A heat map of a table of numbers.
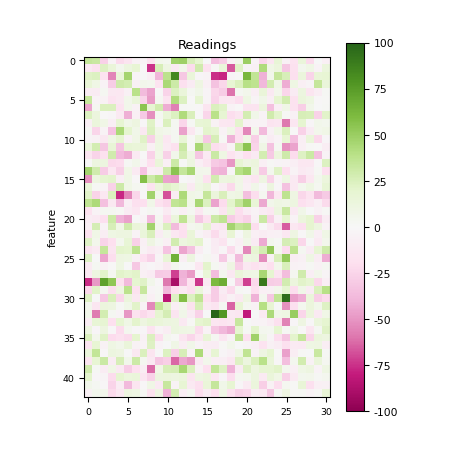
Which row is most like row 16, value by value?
40
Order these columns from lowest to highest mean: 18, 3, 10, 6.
18, 10, 3, 6
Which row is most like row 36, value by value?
22
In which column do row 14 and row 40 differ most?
13
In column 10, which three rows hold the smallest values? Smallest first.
30, 17, 28
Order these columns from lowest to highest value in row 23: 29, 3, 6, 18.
6, 3, 29, 18
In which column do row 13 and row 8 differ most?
25
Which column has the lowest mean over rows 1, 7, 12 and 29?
8
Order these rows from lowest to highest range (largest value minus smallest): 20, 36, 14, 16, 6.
36, 16, 20, 14, 6
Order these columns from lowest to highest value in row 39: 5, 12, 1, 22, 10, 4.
5, 4, 1, 22, 10, 12
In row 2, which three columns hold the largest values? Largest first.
11, 20, 5
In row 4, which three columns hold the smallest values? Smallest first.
18, 8, 7
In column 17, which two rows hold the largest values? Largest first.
32, 28
